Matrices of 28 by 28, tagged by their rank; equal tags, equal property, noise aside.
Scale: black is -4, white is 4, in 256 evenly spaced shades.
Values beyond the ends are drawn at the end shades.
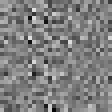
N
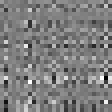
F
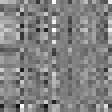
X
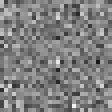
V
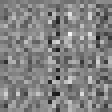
F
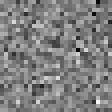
V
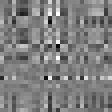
X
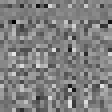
N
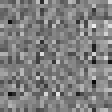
N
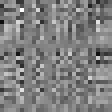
F
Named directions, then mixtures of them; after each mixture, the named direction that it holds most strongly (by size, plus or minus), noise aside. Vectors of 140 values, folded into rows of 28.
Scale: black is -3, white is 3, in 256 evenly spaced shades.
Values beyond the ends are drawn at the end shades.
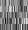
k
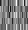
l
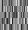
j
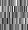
j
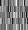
l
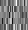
l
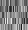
k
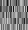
k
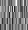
l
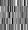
l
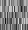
k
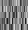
j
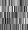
k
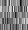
k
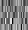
j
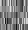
k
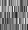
k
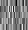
l
